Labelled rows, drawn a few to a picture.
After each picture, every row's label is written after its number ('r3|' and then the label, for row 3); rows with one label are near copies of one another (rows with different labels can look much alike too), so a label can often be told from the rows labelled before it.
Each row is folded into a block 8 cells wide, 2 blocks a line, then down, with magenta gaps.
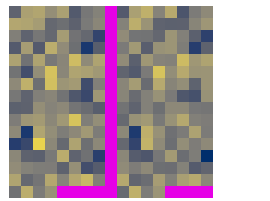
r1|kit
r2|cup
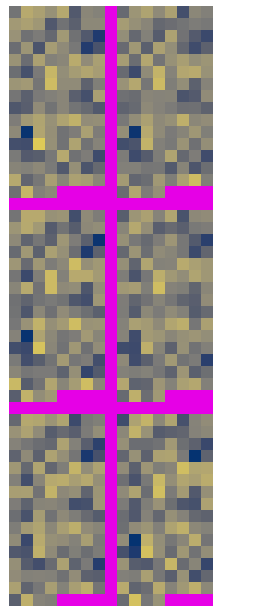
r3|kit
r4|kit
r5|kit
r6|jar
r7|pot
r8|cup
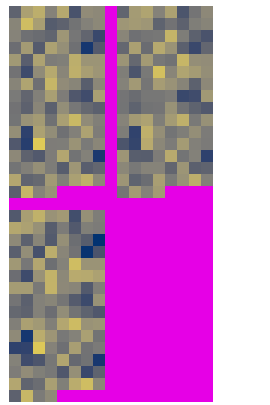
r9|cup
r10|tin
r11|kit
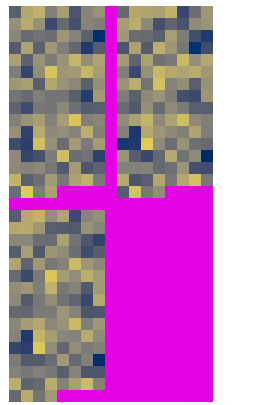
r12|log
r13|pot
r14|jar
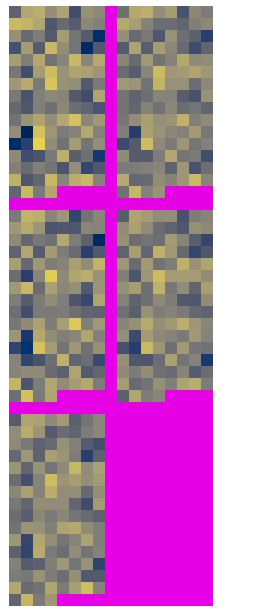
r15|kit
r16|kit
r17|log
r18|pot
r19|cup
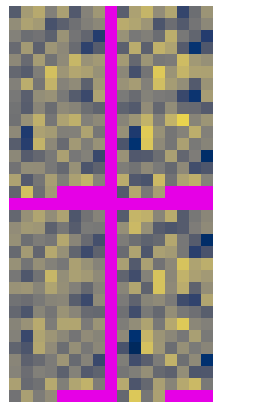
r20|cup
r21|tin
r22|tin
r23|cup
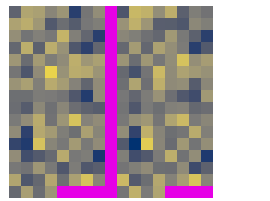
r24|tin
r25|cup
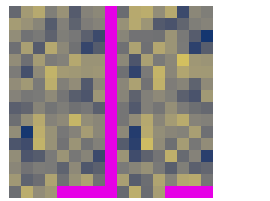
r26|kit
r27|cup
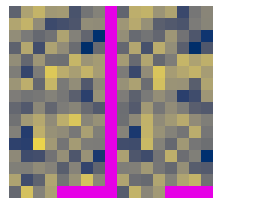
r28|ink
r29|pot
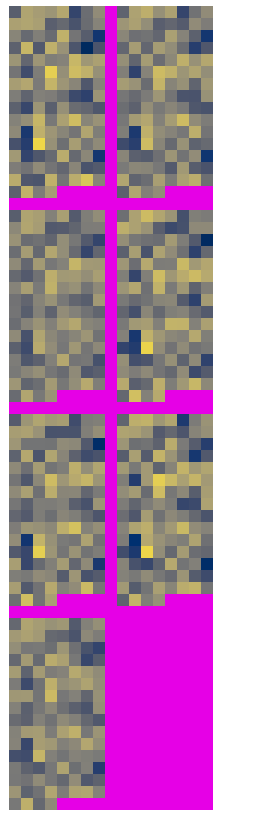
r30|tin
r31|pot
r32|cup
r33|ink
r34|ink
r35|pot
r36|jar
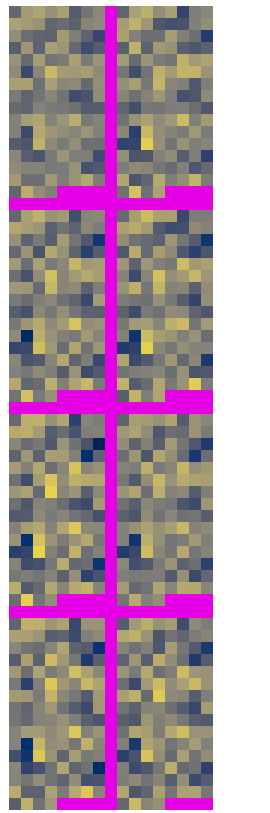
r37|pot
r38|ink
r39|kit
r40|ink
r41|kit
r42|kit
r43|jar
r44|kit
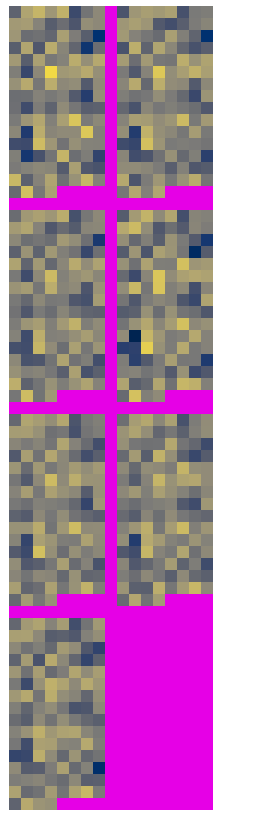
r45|log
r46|ink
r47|log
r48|kit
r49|tin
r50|tin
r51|pot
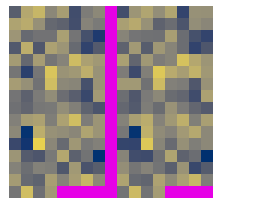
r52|jar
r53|jar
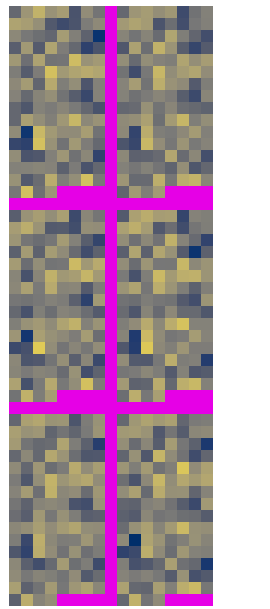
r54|ink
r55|tin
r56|ink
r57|tin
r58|pot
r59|kit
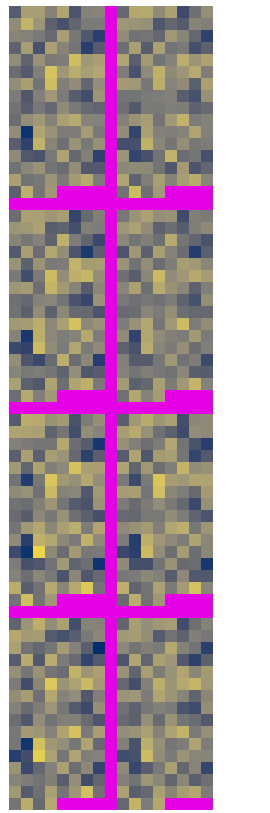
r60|cup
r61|log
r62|tin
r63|tin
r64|jar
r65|jar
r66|ink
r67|tin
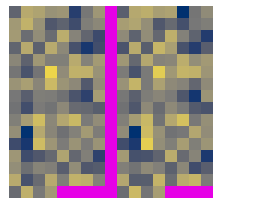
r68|tin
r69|tin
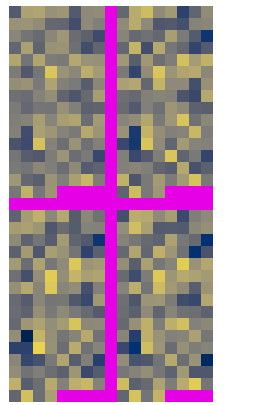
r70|jar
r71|log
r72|kit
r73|cup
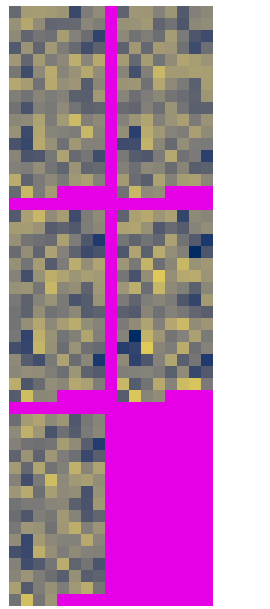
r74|log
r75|jar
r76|pot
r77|kit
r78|log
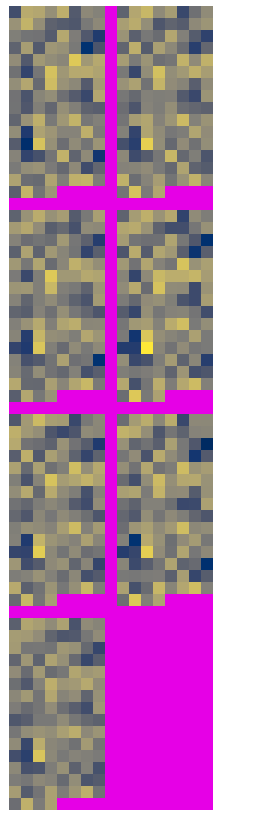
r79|cup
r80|log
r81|jar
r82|ink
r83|ink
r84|kit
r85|ink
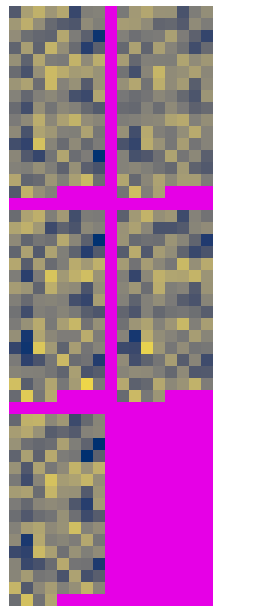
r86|pot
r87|log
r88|log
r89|ink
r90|log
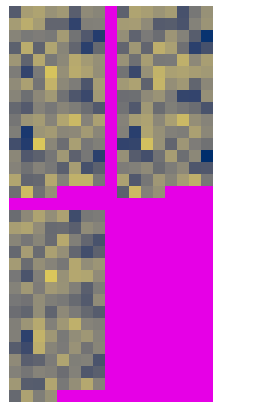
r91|jar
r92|pot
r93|tin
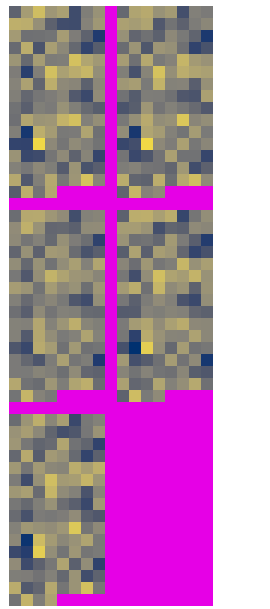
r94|ink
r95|kit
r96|pot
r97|pot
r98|ink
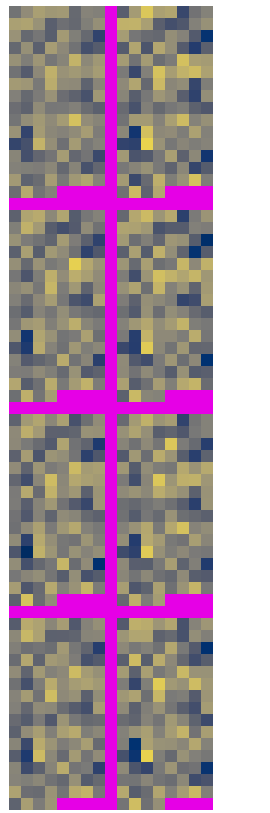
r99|kit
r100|ink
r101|cup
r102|pot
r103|cup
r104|tin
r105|cup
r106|jar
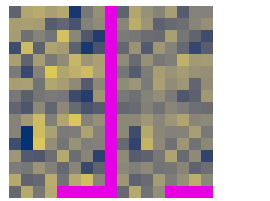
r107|tin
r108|cup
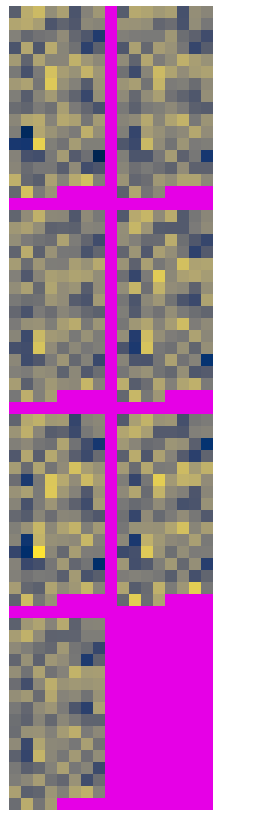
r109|jar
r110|jar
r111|ink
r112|cup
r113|jar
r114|ink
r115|cup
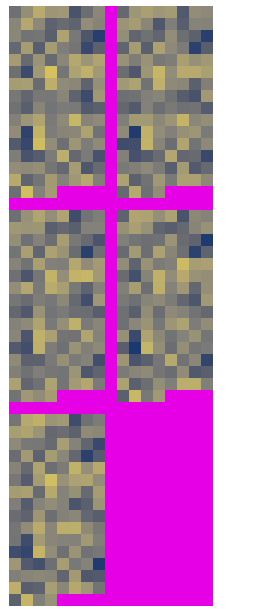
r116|log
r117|kit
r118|tin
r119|cup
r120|pot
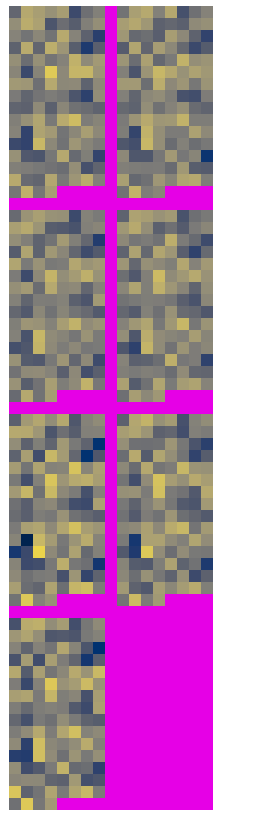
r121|tin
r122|pot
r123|ink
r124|tin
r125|kit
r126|jar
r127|log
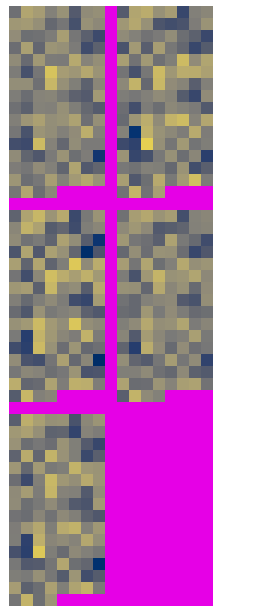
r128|jar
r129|ink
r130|pot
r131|pot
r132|jar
